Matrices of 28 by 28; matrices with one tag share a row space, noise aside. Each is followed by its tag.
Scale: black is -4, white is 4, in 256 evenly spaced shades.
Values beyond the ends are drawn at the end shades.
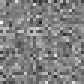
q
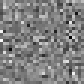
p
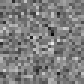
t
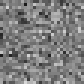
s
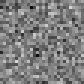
t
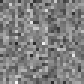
t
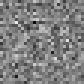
s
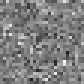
q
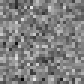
t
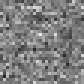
q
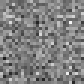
p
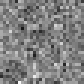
s
